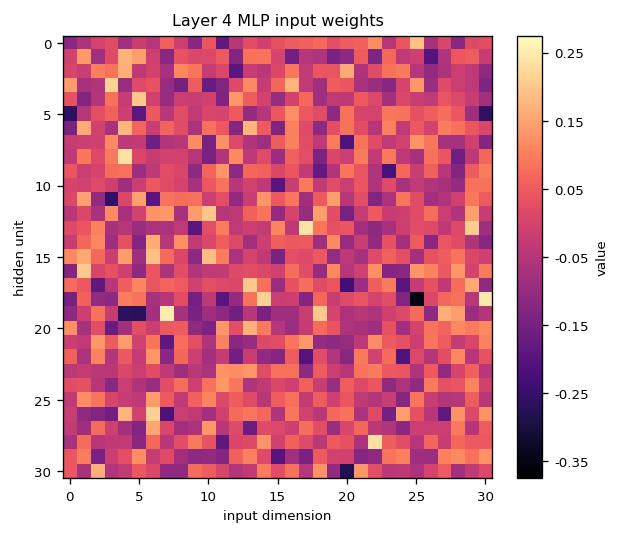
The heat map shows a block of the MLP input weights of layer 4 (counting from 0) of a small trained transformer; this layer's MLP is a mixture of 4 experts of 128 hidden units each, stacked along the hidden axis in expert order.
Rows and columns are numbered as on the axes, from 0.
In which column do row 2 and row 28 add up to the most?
22
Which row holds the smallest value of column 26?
1
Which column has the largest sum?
16
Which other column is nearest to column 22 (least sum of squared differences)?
26
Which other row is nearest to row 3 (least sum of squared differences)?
4
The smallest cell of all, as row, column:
18, 25
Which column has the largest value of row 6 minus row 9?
23
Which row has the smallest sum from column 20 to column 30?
14
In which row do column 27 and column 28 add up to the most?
19
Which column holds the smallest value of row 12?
20
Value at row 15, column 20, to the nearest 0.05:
-0.05
